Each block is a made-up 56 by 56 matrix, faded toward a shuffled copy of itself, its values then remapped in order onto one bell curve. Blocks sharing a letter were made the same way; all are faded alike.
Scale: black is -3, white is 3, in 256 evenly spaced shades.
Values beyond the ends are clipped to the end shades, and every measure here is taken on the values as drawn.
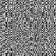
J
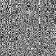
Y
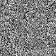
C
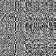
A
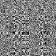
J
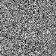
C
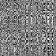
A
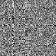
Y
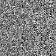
C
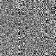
Y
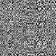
Y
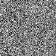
C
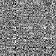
Y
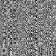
J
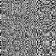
J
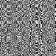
A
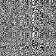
Y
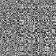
Y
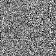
C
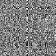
Y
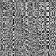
A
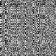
J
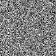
C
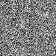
C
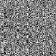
Y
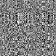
Y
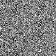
C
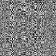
J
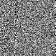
C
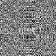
J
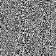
C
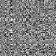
Y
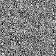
C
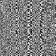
A
